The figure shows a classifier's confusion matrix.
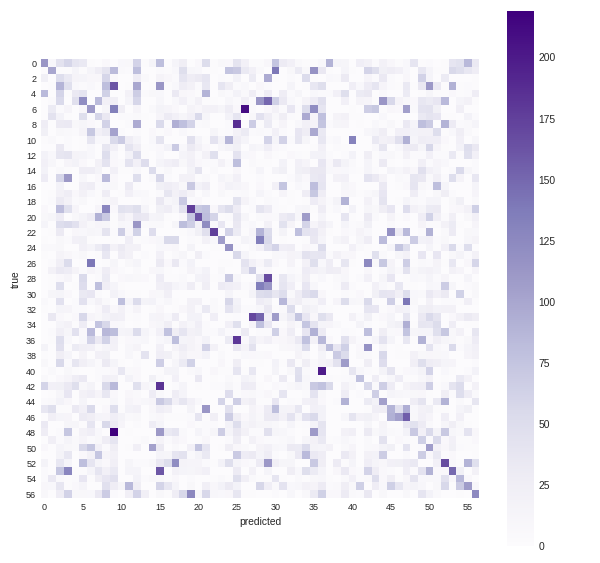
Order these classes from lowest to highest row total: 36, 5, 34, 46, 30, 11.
11, 30, 34, 46, 36, 5
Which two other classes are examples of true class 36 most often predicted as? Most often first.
25, 49
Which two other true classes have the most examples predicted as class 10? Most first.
31, 22
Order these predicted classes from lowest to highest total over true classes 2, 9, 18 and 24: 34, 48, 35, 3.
48, 3, 34, 35
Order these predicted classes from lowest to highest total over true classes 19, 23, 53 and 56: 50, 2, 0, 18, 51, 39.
0, 51, 39, 18, 50, 2
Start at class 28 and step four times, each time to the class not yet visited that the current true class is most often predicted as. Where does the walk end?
47
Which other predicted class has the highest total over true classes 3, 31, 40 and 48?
9
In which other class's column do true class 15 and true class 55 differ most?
3
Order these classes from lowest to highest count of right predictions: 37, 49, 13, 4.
4, 13, 49, 37
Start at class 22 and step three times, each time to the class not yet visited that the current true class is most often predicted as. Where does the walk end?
12
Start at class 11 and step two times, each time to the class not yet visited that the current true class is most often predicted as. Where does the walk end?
35
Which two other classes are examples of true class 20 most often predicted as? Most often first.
34, 7
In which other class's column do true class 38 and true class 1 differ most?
30
